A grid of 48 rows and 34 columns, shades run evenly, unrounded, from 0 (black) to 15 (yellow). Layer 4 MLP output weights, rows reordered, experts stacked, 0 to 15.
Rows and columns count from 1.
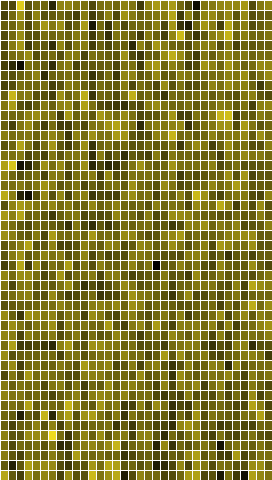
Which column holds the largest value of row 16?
31
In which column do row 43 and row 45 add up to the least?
28
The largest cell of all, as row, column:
44, 7
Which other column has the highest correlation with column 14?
12
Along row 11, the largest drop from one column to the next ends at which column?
3
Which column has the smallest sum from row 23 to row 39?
22
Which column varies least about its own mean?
19
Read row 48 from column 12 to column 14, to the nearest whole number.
13 8 10
